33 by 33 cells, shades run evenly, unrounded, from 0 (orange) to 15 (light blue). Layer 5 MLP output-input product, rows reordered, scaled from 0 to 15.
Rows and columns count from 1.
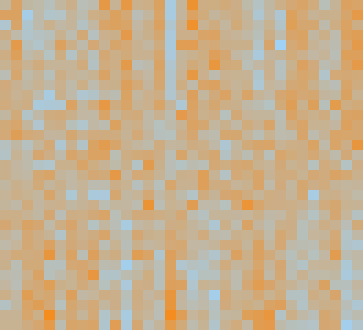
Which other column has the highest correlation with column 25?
5
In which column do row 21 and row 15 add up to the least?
23
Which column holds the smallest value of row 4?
12
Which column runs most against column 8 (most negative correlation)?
18
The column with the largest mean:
6
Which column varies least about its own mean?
22
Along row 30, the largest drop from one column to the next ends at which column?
21
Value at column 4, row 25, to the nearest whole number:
7
